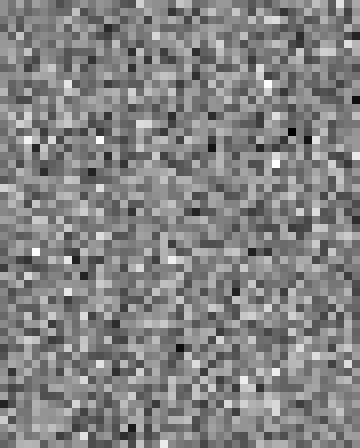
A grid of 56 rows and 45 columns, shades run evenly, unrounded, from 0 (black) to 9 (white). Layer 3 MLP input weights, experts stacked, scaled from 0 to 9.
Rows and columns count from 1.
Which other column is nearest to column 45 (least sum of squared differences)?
41
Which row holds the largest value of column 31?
48
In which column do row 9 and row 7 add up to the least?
17
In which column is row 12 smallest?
36
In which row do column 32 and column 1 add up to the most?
24
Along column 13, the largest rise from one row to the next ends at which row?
18
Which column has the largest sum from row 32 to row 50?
31
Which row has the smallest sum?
8
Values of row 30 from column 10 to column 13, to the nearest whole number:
4 6 4 8
